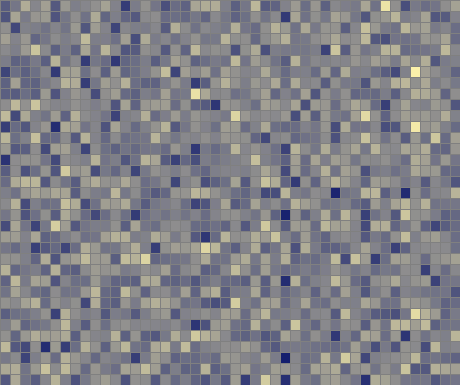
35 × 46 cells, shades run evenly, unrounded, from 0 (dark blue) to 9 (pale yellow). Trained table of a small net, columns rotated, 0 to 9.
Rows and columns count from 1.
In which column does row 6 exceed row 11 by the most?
30
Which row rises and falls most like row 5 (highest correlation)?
1
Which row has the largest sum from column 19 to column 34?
4
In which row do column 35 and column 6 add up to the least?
24
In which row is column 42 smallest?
34
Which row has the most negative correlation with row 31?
22
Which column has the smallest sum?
29
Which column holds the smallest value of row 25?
43
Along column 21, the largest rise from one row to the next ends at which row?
23
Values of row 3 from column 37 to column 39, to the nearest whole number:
7 5 4
